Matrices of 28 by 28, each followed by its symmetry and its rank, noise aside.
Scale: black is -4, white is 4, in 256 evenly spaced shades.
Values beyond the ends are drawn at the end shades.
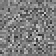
no symmetry, rank six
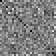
symmetric, rank seven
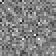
symmetric, rank seven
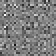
no symmetry, rank five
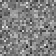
symmetric, rank six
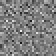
antisymmetric, rank six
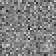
no symmetry, rank seven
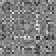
symmetric, rank six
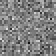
no symmetry, rank five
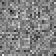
symmetric, rank seven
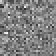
no symmetry, rank five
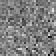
no symmetry, rank seven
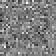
no symmetry, rank seven
